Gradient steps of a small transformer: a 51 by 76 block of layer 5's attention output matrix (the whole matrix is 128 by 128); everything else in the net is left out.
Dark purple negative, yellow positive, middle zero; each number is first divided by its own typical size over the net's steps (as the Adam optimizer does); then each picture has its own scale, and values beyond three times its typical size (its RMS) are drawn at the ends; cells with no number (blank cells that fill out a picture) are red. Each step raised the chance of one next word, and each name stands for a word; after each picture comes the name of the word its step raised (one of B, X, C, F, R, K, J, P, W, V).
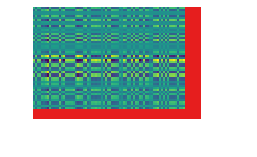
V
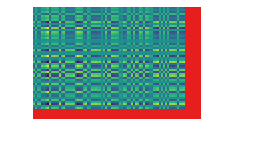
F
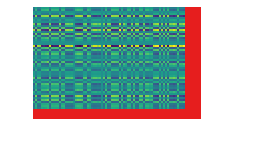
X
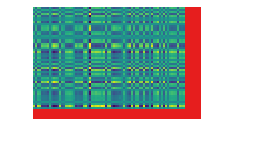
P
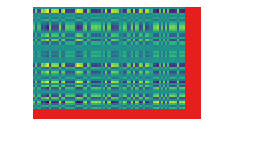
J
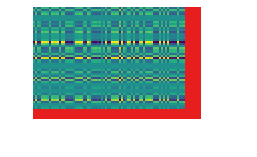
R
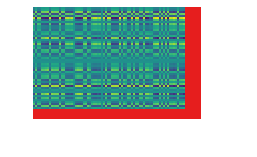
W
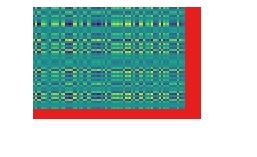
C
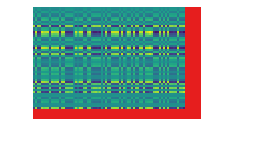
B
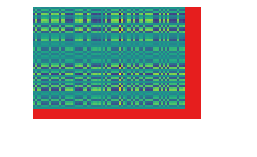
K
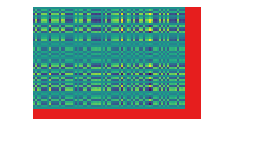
K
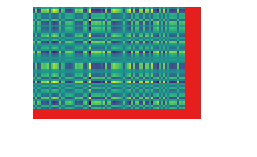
J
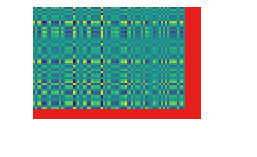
F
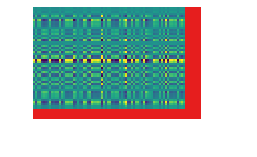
V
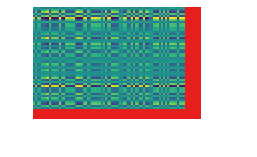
W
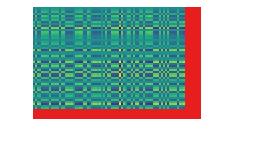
F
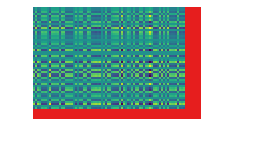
F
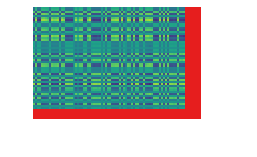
K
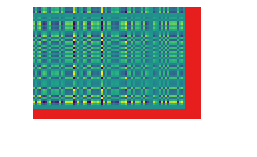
J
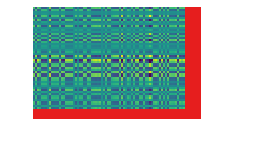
V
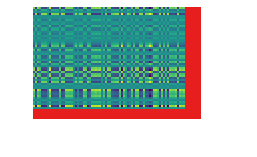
P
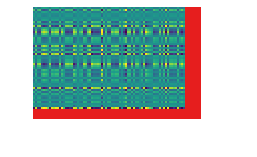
B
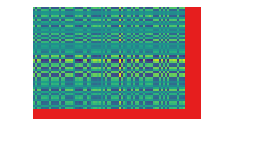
V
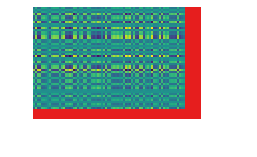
F
